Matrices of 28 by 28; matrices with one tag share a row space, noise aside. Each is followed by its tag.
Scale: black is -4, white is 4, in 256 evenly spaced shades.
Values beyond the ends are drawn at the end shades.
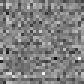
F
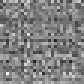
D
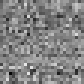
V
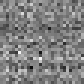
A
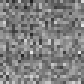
F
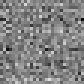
F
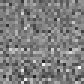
D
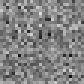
A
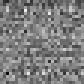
D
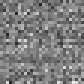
A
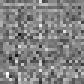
A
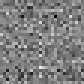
A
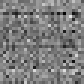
D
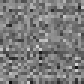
V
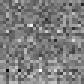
A
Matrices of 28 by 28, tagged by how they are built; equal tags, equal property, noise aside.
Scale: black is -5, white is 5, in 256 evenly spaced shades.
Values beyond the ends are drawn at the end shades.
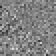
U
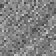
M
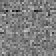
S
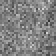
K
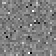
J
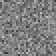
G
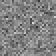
M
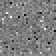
J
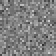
G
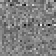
S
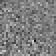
U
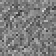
M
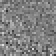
U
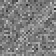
M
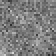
K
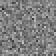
G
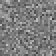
G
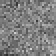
K
